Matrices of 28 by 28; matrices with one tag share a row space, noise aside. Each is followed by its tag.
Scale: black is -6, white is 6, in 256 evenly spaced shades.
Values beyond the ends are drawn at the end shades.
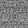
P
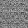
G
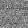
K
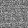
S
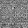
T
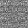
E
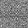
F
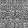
K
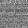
T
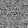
K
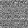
G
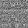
F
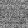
G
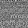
S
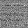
K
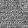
K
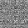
G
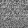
K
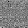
G
